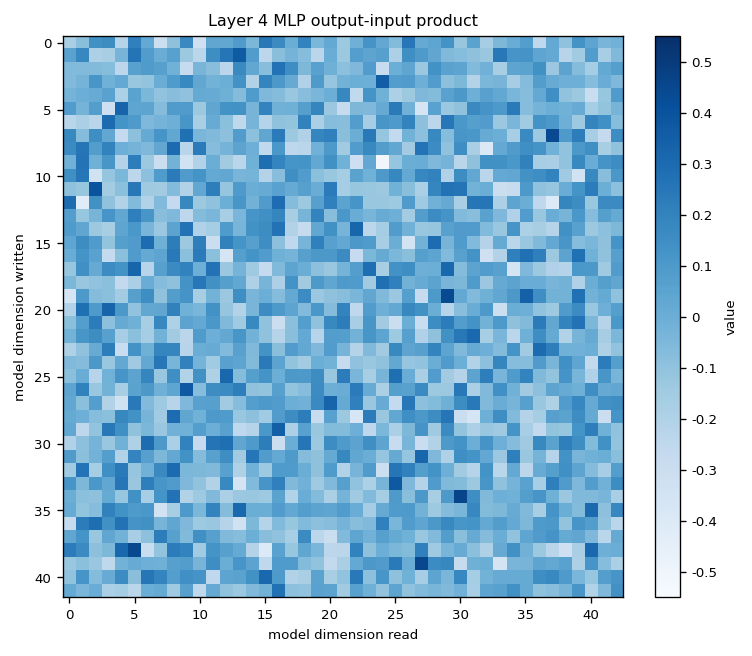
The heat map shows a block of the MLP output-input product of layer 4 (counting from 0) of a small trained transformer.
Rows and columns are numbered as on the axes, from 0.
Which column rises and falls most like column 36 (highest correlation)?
7
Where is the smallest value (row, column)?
9, 24
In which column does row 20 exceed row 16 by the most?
3
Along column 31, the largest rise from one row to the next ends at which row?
27
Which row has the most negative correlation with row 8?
30
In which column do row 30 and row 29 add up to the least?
25
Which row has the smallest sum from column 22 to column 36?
29
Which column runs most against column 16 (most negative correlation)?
36
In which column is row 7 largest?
37
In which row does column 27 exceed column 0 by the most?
39
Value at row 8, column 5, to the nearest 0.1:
0
